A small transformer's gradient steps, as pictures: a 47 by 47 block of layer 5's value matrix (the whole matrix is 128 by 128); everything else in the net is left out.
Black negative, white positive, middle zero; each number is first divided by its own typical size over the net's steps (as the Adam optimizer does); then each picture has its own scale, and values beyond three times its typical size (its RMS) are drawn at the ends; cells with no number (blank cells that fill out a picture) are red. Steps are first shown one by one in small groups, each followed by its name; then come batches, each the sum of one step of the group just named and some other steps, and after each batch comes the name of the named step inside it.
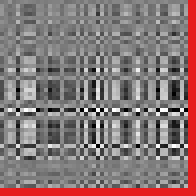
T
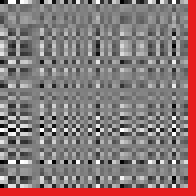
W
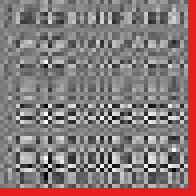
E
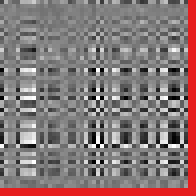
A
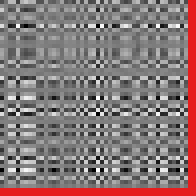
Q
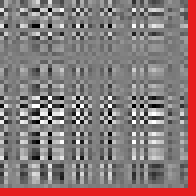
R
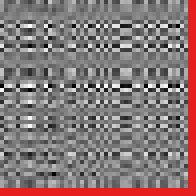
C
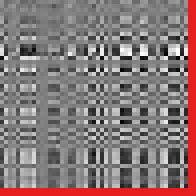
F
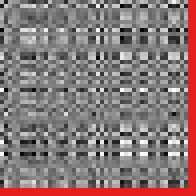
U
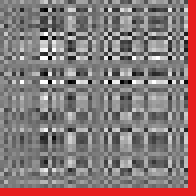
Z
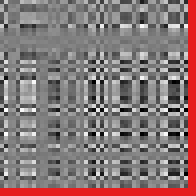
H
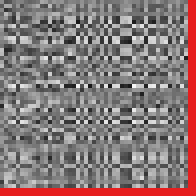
F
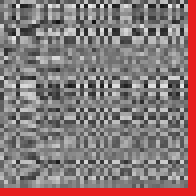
H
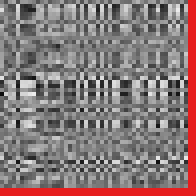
Q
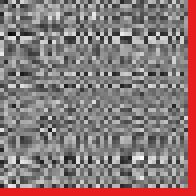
W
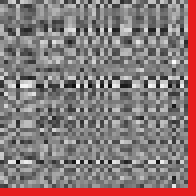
W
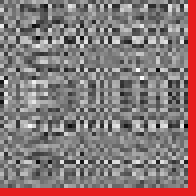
H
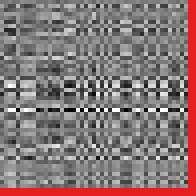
T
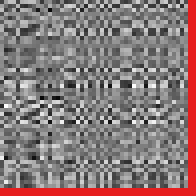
R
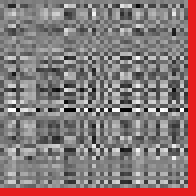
T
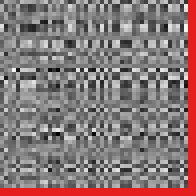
H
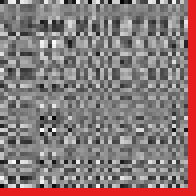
W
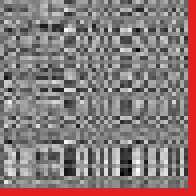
F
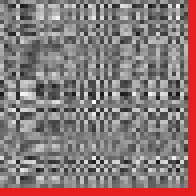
Q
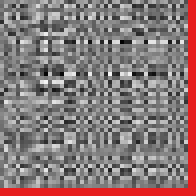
Z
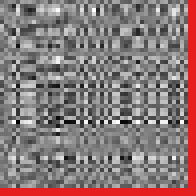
E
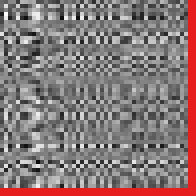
A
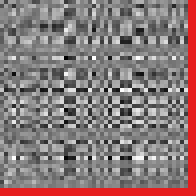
U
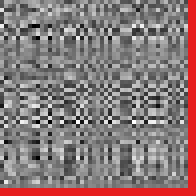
R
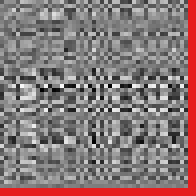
A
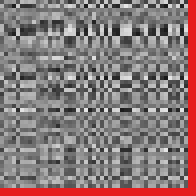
H
